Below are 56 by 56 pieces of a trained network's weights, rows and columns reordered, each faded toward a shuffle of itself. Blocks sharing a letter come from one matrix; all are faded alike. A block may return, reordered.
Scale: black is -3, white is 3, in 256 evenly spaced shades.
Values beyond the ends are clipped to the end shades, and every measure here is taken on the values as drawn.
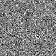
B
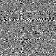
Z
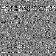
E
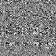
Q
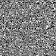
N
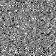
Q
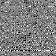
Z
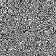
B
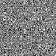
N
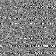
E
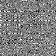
E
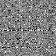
Z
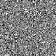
B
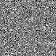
N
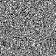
B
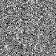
B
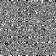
E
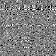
Z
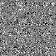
Q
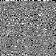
Z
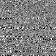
E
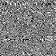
Q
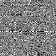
Z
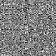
N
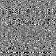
Z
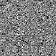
N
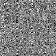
N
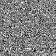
B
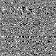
Q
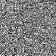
B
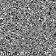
Q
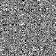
N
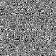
Q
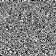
Q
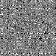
E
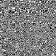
Q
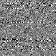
E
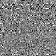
E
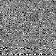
Z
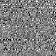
E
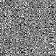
N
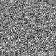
B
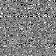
Z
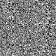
N
